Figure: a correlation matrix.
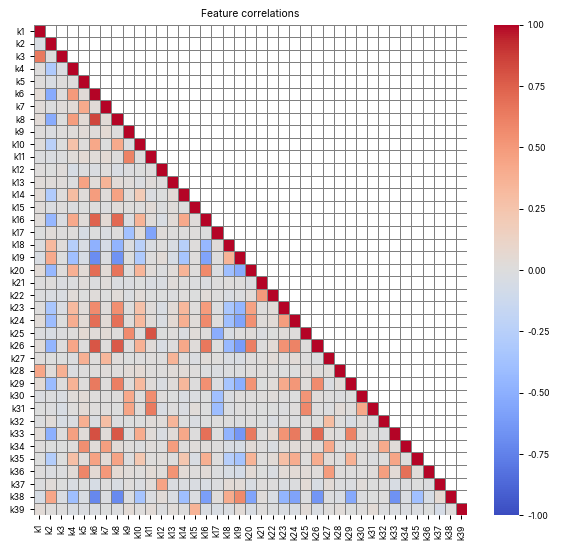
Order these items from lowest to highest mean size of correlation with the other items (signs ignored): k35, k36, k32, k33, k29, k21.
k21, k32, k36, k35, k29, k33
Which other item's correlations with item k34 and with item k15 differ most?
k36
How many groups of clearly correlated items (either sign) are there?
7
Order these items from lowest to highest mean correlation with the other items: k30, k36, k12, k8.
k12, k30, k36, k8
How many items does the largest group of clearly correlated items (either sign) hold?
17
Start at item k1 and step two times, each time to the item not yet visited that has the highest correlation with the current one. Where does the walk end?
k28
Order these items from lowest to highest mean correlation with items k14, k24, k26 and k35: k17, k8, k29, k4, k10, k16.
k17, k10, k4, k29, k16, k8
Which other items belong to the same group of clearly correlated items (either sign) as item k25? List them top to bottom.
k9, k11, k17, k30, k31
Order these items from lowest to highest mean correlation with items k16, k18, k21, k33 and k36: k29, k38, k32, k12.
k38, k12, k32, k29
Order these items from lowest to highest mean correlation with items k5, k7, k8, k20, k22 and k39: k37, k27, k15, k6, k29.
k37, k15, k27, k29, k6
